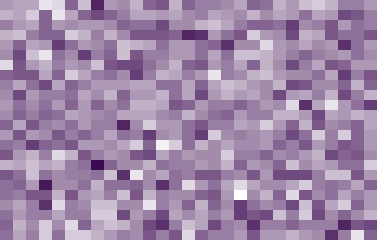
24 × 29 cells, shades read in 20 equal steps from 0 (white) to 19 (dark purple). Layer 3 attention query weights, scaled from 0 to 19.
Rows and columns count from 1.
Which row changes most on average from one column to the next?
21
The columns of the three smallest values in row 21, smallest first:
12, 5, 27
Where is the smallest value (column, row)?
19, 20
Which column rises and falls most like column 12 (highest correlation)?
26
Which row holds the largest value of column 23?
3
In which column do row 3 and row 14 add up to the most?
23
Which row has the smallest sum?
1
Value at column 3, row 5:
7
